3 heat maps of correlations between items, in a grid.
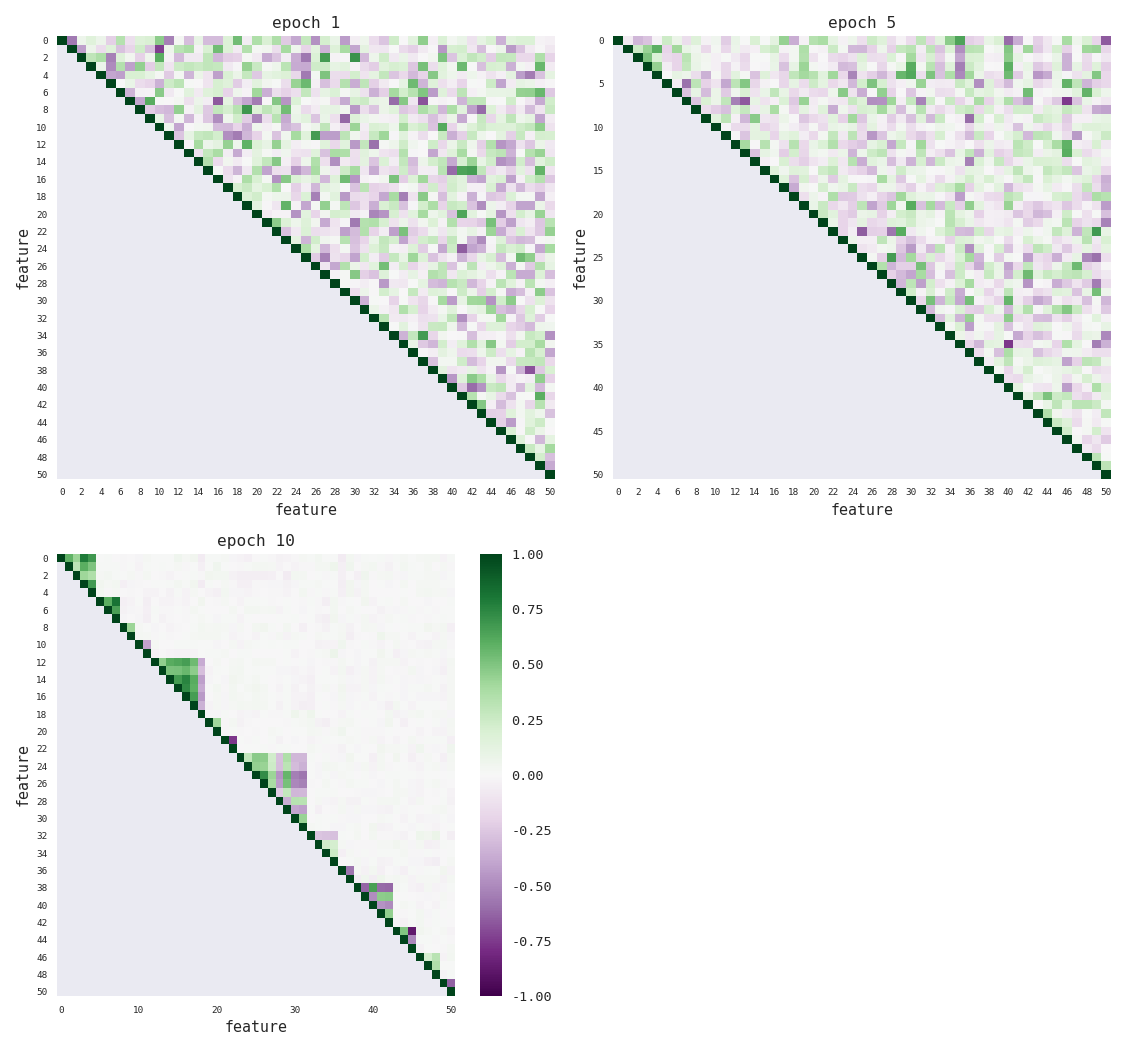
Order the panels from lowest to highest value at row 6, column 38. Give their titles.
epoch 1, epoch 10, epoch 5
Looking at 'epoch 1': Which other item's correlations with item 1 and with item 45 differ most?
10
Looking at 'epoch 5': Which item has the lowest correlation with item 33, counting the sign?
36
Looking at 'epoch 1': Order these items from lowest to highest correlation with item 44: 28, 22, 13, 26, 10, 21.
28, 26, 10, 13, 22, 21
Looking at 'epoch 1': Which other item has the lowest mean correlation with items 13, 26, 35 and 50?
18
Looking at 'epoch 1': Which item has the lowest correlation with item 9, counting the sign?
29
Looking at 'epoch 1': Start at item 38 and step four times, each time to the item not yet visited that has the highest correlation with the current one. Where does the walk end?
30
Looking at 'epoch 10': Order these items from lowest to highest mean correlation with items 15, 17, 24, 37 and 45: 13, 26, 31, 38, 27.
31, 38, 27, 26, 13
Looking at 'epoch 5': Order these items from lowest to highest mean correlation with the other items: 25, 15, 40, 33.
25, 33, 40, 15
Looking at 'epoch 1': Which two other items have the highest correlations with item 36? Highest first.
5, 25
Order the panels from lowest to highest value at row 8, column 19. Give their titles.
epoch 10, epoch 5, epoch 1
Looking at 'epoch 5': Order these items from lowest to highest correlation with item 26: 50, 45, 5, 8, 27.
50, 45, 8, 27, 5
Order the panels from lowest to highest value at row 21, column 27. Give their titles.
epoch 1, epoch 5, epoch 10
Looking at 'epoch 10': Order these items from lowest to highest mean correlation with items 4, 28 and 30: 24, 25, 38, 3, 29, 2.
25, 29, 24, 38, 2, 3
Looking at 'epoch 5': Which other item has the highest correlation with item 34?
0
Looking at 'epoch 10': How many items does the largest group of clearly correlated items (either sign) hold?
9
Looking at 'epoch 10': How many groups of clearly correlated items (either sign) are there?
14
